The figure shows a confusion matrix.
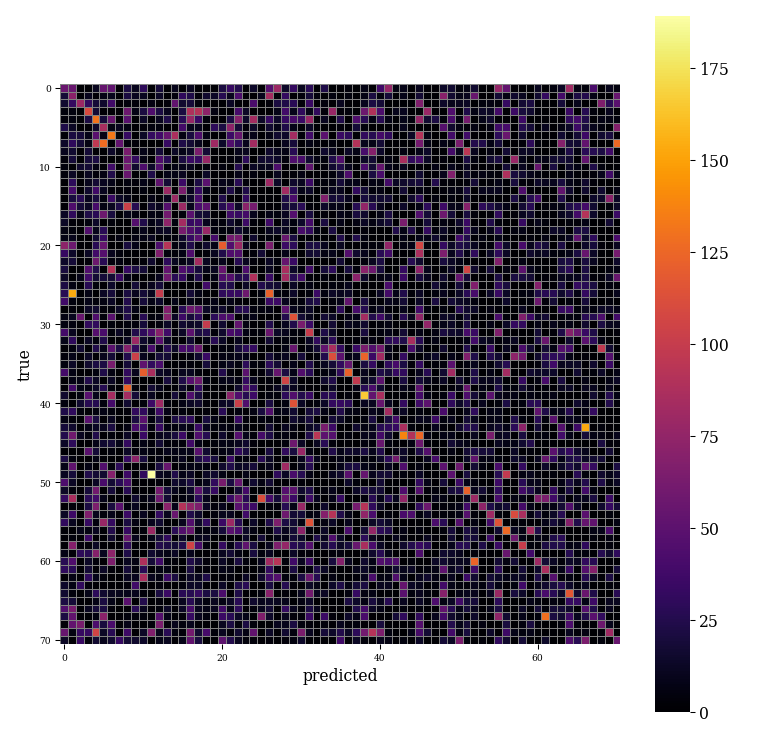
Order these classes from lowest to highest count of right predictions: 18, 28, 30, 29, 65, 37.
65, 28, 30, 18, 37, 29
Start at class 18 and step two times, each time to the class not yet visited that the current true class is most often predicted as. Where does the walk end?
8
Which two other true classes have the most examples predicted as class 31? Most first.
55, 4
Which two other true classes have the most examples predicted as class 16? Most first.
58, 3
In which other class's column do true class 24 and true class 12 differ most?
28
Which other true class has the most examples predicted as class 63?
7
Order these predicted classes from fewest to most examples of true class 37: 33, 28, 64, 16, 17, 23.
64, 33, 23, 16, 17, 28
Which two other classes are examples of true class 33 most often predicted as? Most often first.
68, 34
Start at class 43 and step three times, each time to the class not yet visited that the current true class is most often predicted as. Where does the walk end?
26
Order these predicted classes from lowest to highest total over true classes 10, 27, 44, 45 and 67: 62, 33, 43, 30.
30, 62, 33, 43
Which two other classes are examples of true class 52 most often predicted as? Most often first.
25, 1
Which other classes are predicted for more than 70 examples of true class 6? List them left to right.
14, 29, 45
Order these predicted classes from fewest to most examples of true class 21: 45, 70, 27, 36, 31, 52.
27, 31, 52, 36, 70, 45
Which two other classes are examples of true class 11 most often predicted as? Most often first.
56, 49
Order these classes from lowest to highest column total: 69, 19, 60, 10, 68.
19, 68, 69, 60, 10
